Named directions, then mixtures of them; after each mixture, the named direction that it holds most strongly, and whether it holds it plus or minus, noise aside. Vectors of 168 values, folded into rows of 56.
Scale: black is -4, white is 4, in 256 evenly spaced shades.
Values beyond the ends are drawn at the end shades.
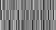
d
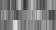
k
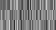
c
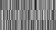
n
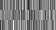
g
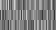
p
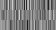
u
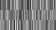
c, plus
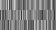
p, plus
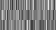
u, minus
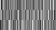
d, minus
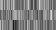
g, minus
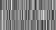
n, plus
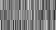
g, minus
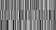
d, minus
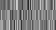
c, plus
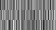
d, plus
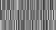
d, plus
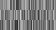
c, minus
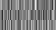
n, minus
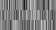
u, plus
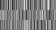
u, minus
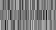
n, minus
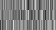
g, plus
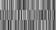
p, plus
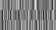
n, minus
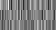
p, plus
